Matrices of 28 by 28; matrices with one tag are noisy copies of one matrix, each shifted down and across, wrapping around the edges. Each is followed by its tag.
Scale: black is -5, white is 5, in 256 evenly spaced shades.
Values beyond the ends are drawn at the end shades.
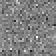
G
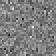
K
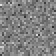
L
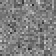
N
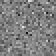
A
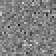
L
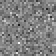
K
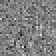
N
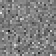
A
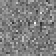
G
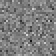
A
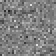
K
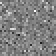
L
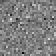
G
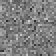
G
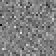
A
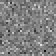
A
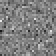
G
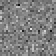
G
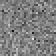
A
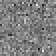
G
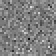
A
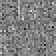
N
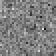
N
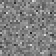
A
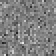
N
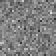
A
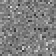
K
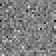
L
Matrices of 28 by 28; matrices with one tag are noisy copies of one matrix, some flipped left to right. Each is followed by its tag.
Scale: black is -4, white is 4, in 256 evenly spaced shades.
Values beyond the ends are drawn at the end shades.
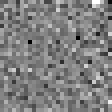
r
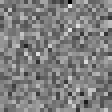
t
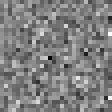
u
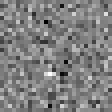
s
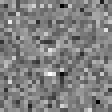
s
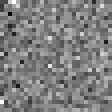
r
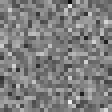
t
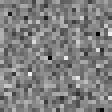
u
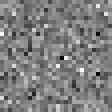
u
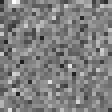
r
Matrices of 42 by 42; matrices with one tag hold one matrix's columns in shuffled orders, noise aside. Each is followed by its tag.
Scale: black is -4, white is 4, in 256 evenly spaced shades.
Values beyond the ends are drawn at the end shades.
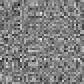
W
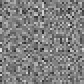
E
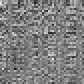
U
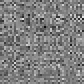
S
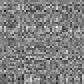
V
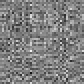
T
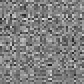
S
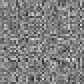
W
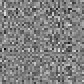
E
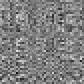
T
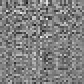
U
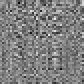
U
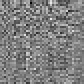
U
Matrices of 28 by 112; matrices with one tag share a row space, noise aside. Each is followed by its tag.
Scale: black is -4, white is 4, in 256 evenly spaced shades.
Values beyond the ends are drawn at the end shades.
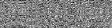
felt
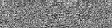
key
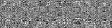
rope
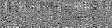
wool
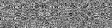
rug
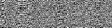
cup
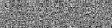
felt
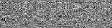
rope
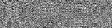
wool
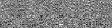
felt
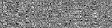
wool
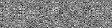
felt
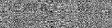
key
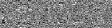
cup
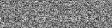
rug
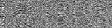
cup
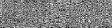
key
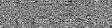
rug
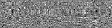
wool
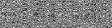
rope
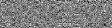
rope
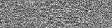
key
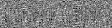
rope
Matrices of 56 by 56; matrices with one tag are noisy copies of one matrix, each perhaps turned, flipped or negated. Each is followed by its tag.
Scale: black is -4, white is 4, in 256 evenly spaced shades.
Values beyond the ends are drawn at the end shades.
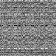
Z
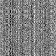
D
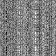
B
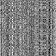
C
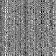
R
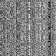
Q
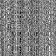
B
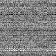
R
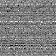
D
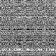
Q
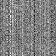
D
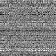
R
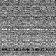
Q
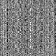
Z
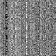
Q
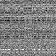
B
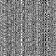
D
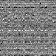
Z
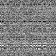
D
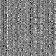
Z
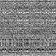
C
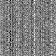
D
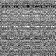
Q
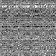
Q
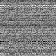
R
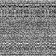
C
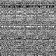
Q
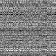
R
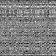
C
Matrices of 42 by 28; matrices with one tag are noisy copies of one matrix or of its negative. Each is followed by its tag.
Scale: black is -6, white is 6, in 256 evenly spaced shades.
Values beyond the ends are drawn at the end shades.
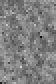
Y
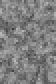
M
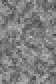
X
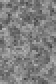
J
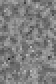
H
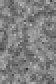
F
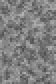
X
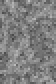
F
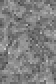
F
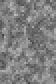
F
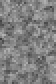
M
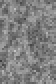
F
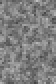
H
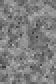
F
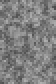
J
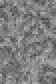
H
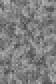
M
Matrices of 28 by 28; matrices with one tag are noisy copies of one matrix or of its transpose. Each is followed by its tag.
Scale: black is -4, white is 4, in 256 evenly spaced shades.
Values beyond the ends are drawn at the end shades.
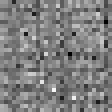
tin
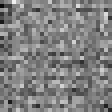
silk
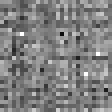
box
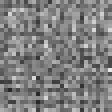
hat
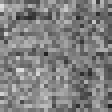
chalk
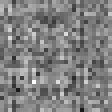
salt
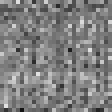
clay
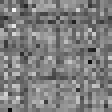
box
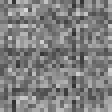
salt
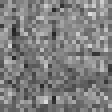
chalk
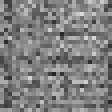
clay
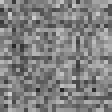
box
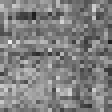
chalk
